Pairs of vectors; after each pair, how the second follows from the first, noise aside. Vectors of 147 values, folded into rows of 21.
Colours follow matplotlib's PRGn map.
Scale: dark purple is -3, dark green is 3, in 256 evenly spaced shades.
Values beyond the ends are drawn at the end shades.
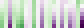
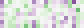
wrapped around, shrunk.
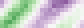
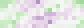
wrapped around, shrunk.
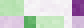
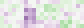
wrapped around, shrunk.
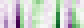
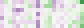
wrapped around, negated, shrunk.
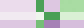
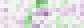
wrapped around, shrunk.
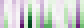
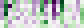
reversed, negated.
